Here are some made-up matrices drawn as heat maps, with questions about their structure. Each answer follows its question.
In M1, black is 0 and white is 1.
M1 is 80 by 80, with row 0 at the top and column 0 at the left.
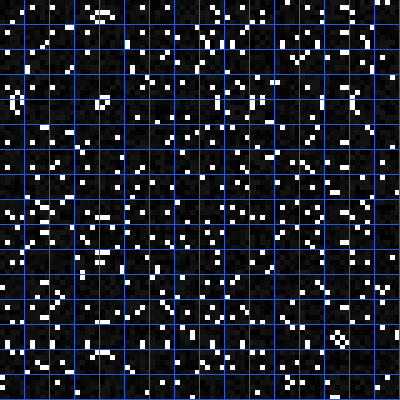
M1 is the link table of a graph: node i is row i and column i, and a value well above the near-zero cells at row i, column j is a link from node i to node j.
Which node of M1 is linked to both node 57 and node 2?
node 64
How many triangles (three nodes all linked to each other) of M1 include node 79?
3
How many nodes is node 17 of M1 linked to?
10
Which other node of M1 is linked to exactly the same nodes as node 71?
node 3
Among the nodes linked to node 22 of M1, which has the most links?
node 45
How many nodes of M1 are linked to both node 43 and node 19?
8
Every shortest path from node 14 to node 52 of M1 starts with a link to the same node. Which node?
node 5
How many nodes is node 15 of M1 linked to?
3
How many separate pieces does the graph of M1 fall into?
3
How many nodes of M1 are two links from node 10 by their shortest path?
1
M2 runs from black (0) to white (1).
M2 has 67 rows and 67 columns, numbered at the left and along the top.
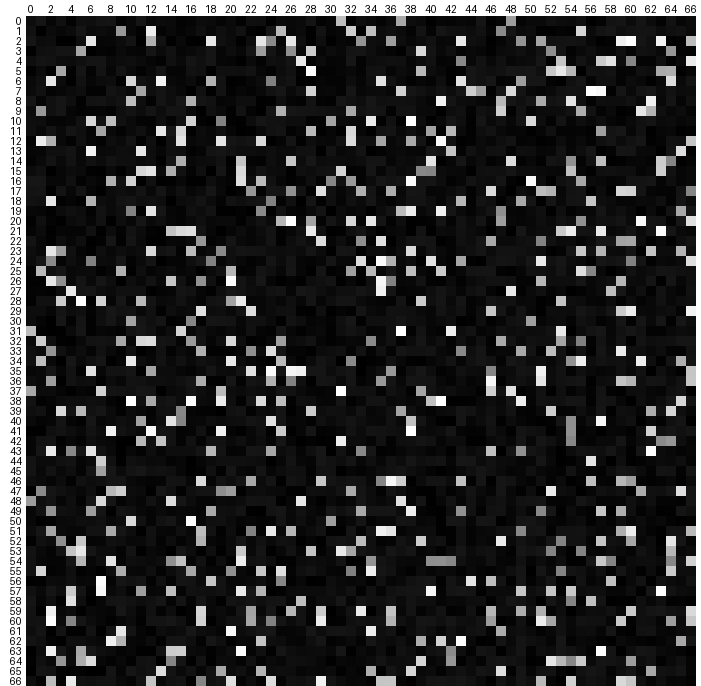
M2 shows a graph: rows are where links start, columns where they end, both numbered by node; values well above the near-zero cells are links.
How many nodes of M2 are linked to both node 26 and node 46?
4
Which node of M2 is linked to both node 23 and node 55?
node 16
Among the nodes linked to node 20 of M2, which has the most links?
node 66
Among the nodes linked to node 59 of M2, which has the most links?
node 2
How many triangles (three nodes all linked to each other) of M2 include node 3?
8
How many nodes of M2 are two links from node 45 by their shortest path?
7
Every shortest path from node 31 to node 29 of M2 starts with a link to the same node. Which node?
node 37
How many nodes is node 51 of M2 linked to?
12
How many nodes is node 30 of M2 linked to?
3
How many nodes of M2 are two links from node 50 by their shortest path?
9
